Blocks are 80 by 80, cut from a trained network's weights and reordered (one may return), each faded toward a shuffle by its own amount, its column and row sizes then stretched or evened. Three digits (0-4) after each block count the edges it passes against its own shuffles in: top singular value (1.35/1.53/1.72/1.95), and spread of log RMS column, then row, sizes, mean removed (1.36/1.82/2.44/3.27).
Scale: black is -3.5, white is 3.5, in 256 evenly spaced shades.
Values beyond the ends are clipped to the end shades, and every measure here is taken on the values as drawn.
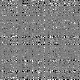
1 3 4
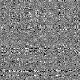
3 2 3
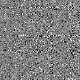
0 2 2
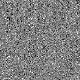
2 2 0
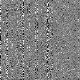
3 4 0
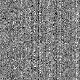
3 2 1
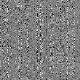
0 4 1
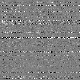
4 1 4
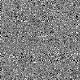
2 2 3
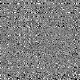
2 2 3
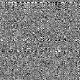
4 2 2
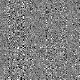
2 3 1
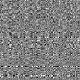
4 2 3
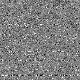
2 0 2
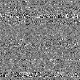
1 1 4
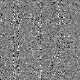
0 3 1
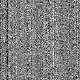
4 3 0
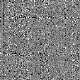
0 3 2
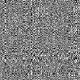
4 3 2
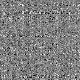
1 0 3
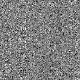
1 2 0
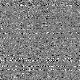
0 1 4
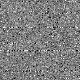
2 0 2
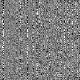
4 4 0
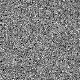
0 1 0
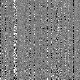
3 4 2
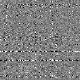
4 2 3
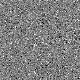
0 1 0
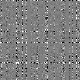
4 4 3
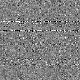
4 1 3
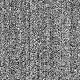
2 0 0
